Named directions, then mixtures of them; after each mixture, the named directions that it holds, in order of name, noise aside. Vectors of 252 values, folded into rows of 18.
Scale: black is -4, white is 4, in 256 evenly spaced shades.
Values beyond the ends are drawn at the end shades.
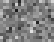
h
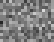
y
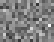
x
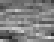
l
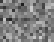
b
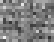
b, l, y.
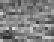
h, l.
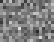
b, y.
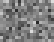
h.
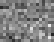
b, l, x.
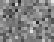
h.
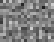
b, x, y.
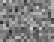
h, x, y.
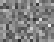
x.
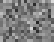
h, y.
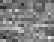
b, l.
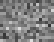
l, x, y.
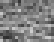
h, l.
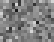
h.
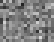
b, x, y.
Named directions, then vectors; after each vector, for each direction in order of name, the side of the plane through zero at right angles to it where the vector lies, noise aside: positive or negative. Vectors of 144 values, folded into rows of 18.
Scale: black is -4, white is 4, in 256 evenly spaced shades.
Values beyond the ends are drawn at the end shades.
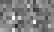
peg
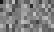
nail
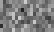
negative, positive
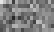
negative, negative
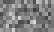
negative, positive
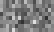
negative, positive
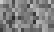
negative, negative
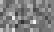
negative, positive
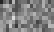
positive, positive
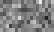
negative, positive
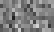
negative, negative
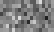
negative, positive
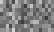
negative, positive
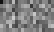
positive, positive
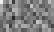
negative, negative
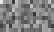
negative, negative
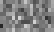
negative, positive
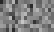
positive, negative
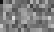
positive, positive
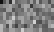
positive, positive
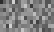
positive, positive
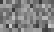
positive, positive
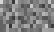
negative, negative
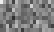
negative, negative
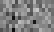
positive, negative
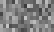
negative, positive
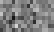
negative, negative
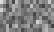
negative, negative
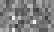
negative, positive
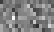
positive, positive
